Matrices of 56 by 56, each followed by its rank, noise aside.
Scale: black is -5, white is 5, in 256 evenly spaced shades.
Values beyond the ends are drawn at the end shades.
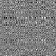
four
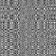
two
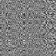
four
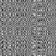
three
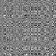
three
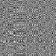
four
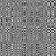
two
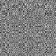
five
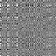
two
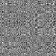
five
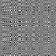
two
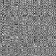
five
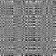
two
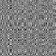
three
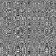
five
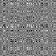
three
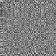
five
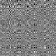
three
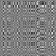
two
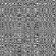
four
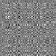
three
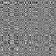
three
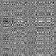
five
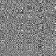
five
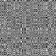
four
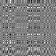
two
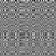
two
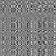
two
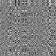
four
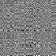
four
